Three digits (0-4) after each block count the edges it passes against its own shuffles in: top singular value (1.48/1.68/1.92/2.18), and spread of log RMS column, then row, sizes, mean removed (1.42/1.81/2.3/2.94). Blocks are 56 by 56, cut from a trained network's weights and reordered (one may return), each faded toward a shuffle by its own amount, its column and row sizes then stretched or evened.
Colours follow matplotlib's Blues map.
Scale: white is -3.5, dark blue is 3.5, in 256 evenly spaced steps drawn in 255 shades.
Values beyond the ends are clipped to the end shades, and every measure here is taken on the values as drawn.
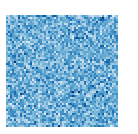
0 0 2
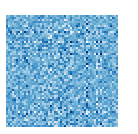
3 2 2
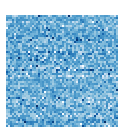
0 0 2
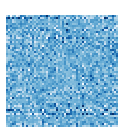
3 1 3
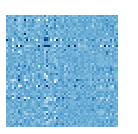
2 2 2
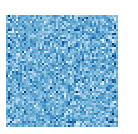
2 3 0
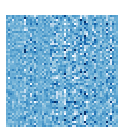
3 4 1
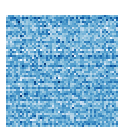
3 1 1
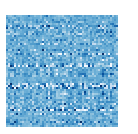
3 0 4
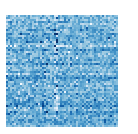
2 2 1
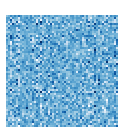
2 3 0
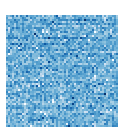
0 0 0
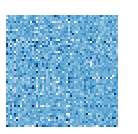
1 2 2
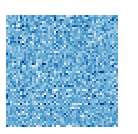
1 1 3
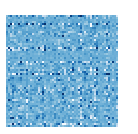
0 3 4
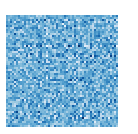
2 1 3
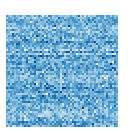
2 1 1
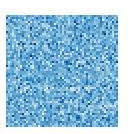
0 0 2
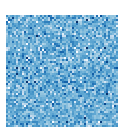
0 0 2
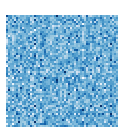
1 2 1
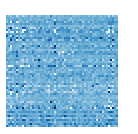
1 2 3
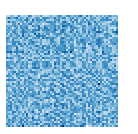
3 0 0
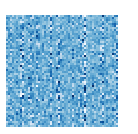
0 4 0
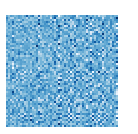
3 3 0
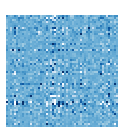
1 3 3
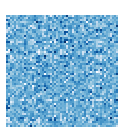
3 3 1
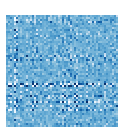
4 3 3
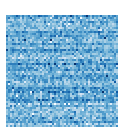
3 0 2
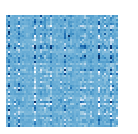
4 4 1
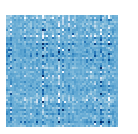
3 4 1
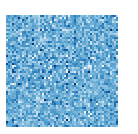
0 2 1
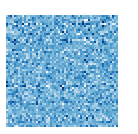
0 1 3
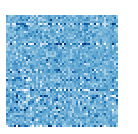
3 2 3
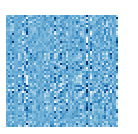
3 4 2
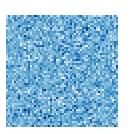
1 2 0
